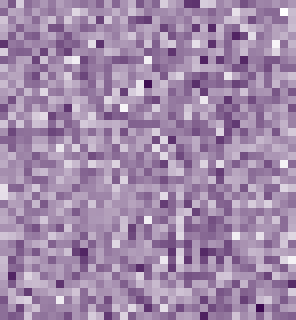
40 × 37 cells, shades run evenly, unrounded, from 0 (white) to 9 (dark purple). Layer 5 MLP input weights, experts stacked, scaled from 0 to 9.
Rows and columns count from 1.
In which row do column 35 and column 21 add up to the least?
6
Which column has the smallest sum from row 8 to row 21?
10
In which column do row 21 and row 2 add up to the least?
36
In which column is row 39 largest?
33
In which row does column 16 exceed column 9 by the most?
8
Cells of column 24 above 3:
36
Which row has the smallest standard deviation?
27
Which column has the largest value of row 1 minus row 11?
18
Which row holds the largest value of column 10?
32
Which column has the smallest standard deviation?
13
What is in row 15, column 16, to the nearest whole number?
6
